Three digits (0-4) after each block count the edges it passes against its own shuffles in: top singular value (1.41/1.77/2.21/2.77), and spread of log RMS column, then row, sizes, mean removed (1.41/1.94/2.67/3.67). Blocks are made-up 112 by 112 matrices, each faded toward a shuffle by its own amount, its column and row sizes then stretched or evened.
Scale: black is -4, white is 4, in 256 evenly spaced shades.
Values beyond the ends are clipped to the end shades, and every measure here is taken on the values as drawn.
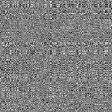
4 2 3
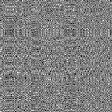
4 1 2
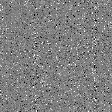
0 2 0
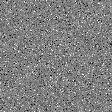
1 0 0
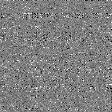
1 1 3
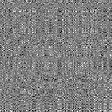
4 1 3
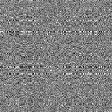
4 1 3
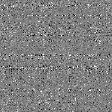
1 2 3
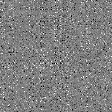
2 2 1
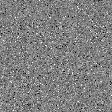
2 0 1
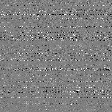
1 1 4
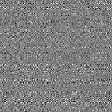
4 1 3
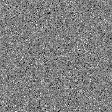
1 1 0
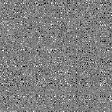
2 2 3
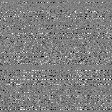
3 0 4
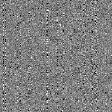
3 3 1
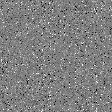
0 2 0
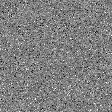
1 0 0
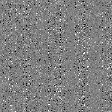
2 3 1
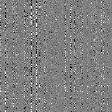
2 4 1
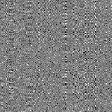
4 3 1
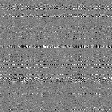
4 1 4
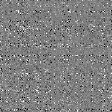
0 3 3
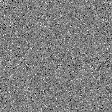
0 1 1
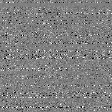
0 1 4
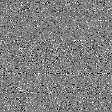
0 0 3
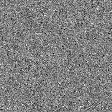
0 0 1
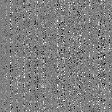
1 4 0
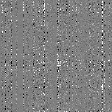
2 4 2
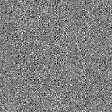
3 2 0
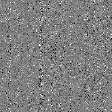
0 3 0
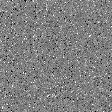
0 1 0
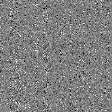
0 3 0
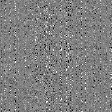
0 4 1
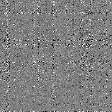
0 3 3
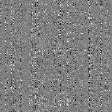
2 4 2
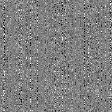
1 4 0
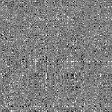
3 3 2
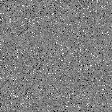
0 1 2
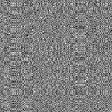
4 2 2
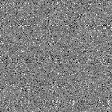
2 0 2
